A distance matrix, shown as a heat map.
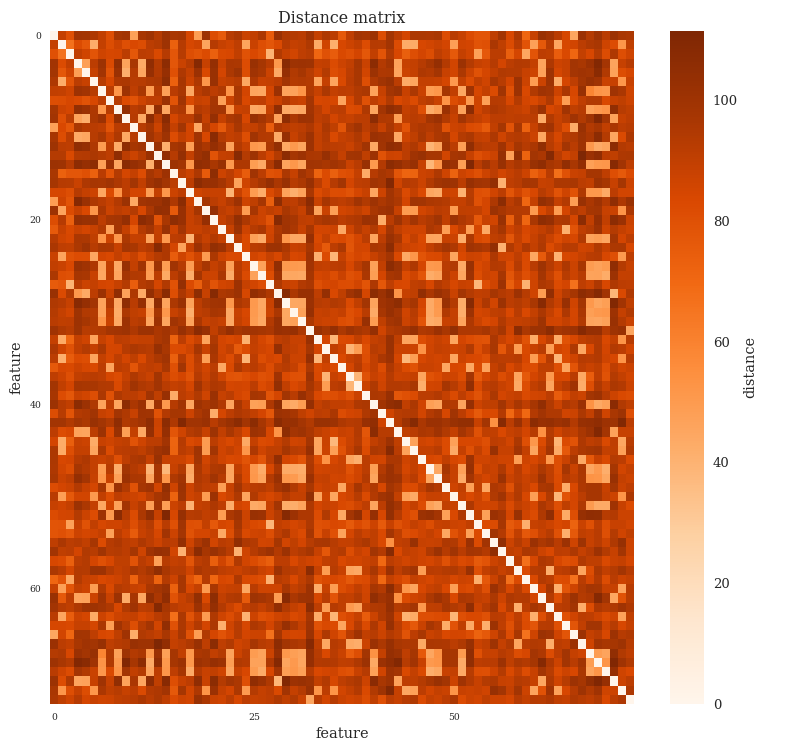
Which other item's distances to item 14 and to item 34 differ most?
66
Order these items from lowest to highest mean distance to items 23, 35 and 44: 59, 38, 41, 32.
59, 38, 41, 32
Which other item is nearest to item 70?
28
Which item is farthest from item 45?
42
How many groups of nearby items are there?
13
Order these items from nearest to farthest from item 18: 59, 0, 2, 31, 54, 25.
0, 59, 2, 54, 25, 31
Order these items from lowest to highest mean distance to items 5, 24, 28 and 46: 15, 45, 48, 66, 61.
45, 61, 15, 66, 48
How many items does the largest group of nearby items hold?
18
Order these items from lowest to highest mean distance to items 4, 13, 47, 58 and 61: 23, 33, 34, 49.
34, 33, 49, 23
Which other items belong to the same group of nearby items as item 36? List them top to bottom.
7, 21, 49, 52, 54, 64
